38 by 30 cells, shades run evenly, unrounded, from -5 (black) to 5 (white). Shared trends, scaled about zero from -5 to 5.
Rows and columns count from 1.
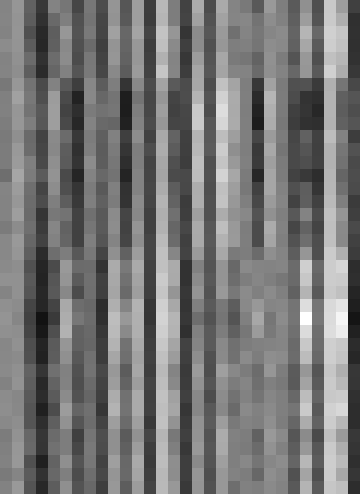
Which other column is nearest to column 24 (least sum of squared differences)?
21
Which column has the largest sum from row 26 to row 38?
28
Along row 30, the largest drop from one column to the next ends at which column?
30
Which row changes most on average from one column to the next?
25
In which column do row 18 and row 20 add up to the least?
4
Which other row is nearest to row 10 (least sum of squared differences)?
9
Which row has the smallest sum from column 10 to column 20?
8
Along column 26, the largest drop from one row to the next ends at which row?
7
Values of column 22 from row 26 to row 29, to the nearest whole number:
1 0 0 -1
